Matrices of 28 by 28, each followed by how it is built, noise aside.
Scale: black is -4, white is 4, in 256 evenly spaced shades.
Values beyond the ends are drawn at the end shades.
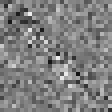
banded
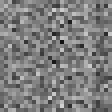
repeating rows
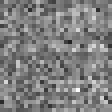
blocks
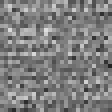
blocks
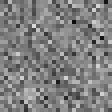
Toeplitz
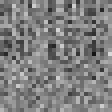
blocks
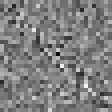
banded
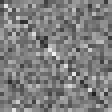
diagonal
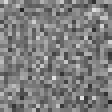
noise
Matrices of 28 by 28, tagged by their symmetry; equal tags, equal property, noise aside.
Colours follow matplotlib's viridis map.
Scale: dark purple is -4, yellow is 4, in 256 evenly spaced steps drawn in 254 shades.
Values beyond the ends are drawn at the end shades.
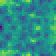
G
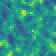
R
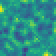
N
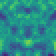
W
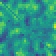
R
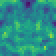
W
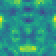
W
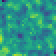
N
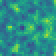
G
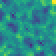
N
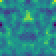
W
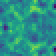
G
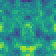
W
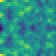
G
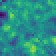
R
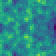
G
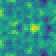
G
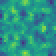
G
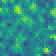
R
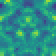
W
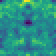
W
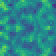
G
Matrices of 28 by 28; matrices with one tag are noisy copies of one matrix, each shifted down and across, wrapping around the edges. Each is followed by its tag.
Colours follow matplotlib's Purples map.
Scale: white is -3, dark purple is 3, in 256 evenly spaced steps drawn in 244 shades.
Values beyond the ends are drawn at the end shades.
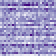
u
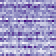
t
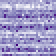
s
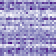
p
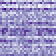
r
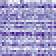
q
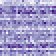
s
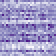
p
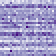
q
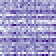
t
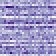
u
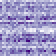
s
